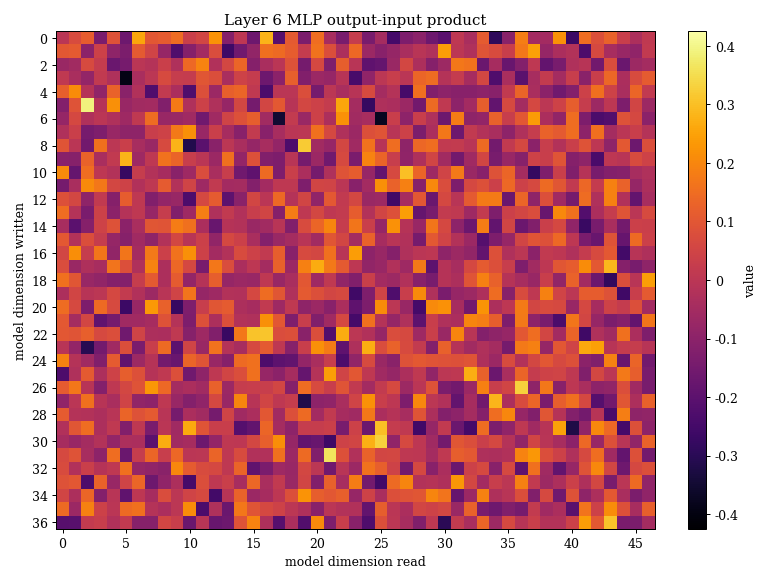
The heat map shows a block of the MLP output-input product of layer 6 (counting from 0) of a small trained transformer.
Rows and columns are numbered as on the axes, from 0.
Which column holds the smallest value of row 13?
41
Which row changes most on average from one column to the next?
0
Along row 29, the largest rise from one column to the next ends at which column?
25
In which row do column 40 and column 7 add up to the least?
29
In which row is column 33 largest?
20
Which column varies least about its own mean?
6
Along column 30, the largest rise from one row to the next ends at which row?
1
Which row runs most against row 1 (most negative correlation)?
9
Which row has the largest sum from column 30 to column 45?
11
